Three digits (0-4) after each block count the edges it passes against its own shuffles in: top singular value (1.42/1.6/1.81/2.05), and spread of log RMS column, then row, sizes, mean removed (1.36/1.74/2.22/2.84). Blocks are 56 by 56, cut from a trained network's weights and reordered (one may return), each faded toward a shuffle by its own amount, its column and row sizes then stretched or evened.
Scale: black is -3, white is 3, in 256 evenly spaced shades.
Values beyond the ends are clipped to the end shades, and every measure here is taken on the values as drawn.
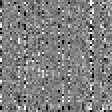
3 4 1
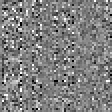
0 4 0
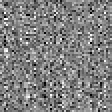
3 3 1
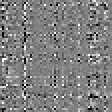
3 4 4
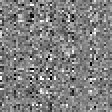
3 4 2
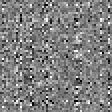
3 4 1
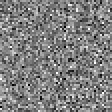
1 1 0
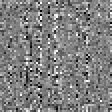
0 4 0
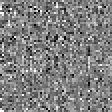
1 3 2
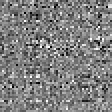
2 2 3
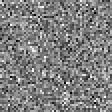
0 0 0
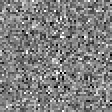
0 1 2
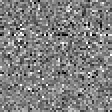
1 1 2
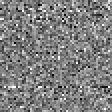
1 0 2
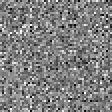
0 2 2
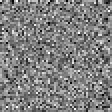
2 1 1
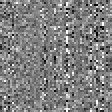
1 4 0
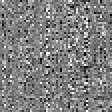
0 4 0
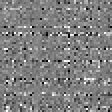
0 3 4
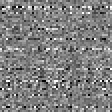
2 1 4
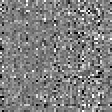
1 4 2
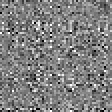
3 3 3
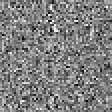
1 1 1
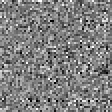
1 1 2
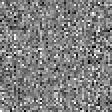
0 3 1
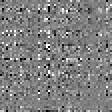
0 4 4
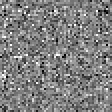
0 2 2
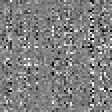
1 4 3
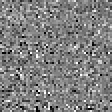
0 2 3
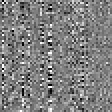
4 4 0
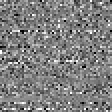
0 0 4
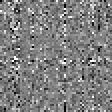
0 4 2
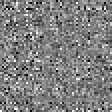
1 3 3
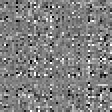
0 4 3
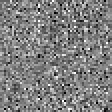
0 2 2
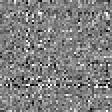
2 3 3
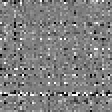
2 3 4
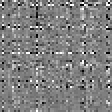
4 4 4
